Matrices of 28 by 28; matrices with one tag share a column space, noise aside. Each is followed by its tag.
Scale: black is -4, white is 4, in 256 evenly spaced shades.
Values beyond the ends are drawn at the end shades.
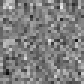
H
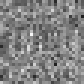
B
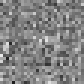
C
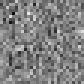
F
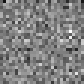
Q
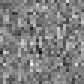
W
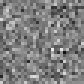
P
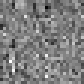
H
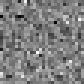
B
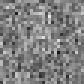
W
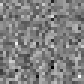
H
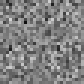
F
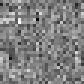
F
